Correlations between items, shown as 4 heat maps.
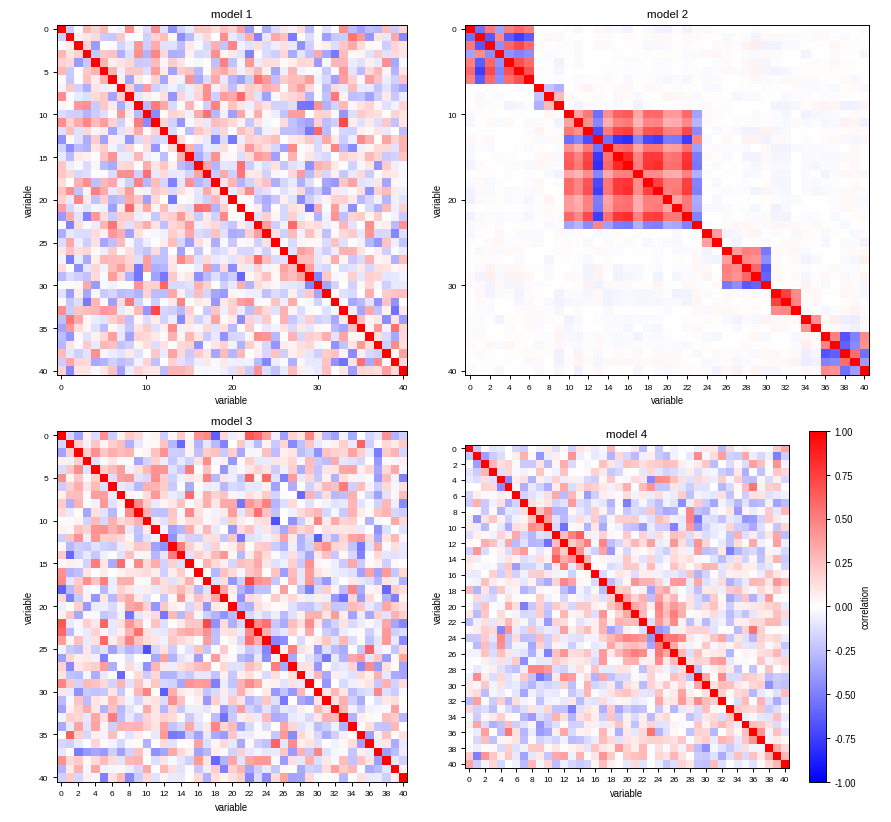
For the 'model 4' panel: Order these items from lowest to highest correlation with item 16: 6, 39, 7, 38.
6, 7, 39, 38
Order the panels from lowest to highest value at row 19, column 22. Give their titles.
model 3, model 4, model 1, model 2
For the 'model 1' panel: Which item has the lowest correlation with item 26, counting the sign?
14
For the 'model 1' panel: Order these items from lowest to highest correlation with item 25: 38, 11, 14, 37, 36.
37, 36, 14, 11, 38
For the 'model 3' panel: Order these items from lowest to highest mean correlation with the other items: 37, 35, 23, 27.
37, 35, 27, 23
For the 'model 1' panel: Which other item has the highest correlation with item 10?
17
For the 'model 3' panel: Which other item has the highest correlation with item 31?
13
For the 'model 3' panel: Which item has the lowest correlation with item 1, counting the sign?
14
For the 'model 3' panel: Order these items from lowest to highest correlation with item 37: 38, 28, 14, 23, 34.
38, 34, 23, 14, 28
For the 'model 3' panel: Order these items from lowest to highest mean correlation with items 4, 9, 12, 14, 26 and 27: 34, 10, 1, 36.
1, 10, 36, 34
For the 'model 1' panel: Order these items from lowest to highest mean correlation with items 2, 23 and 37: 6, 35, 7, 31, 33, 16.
16, 7, 31, 33, 35, 6
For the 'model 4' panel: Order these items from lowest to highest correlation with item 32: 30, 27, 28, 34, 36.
34, 36, 28, 30, 27
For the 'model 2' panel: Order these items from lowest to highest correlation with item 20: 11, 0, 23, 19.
23, 0, 11, 19
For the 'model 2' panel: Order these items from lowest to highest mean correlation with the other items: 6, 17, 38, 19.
38, 6, 17, 19
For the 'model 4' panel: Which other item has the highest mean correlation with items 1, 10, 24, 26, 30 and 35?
32
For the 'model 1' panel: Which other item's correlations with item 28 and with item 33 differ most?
11
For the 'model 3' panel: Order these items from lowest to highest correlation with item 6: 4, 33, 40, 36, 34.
34, 36, 40, 4, 33
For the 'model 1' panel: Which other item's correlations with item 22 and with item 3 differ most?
32
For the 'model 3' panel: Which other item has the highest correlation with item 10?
30
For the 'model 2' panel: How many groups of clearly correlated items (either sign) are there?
8
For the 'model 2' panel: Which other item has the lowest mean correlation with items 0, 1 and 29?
30
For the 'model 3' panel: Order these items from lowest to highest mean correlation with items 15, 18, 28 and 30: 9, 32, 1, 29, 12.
12, 1, 29, 32, 9
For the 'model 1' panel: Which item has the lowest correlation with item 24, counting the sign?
39
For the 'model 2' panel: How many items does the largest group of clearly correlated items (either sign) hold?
14
